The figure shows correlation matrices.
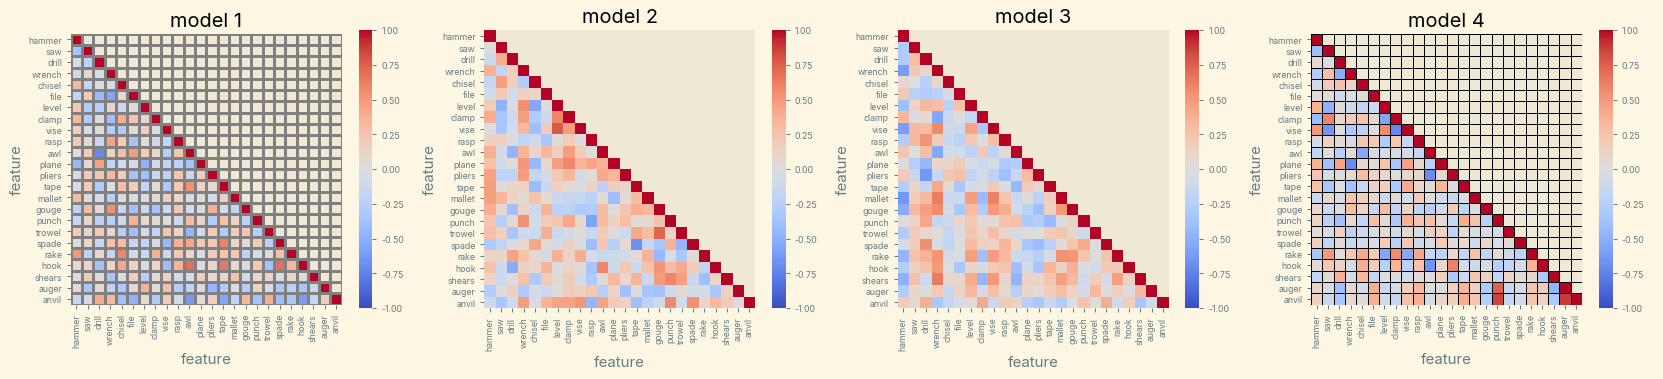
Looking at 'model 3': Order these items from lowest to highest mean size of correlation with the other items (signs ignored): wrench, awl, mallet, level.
awl, level, mallet, wrench
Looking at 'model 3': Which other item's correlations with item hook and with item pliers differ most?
drill
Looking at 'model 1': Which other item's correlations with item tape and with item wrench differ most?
anvil
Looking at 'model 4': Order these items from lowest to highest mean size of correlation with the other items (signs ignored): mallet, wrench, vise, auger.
mallet, wrench, auger, vise
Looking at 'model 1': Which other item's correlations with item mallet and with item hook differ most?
awl
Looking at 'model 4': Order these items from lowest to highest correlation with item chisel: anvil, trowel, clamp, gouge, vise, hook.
vise, trowel, anvil, gouge, clamp, hook
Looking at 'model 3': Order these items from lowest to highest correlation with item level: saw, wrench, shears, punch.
saw, punch, wrench, shears
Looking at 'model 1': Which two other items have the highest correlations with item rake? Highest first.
chisel, hammer
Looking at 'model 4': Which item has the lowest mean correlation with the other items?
awl
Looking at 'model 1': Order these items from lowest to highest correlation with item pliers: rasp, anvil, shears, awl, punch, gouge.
punch, awl, shears, anvil, rasp, gouge
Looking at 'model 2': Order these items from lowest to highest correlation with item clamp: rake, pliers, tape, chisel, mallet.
chisel, mallet, tape, rake, pliers
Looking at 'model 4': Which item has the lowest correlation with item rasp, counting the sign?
level
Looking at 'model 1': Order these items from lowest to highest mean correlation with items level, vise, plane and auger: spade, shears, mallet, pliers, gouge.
pliers, spade, gouge, shears, mallet
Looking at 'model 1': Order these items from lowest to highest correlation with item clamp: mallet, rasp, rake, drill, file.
rasp, drill, mallet, file, rake
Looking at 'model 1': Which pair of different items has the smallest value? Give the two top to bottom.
drill, awl
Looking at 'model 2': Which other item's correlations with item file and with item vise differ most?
level
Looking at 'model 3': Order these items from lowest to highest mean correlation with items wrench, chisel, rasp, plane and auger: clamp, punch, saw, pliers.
clamp, punch, pliers, saw
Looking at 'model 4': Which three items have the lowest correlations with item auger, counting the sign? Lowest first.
shears, drill, gouge
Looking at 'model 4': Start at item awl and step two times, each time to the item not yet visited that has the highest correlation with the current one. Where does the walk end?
anvil
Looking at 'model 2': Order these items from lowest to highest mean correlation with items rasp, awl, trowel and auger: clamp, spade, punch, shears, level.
spade, punch, level, shears, clamp
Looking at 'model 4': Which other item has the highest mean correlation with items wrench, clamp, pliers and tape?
hook
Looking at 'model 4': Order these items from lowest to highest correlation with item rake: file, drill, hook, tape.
tape, drill, file, hook
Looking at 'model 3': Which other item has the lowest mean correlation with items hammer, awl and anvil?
wrench
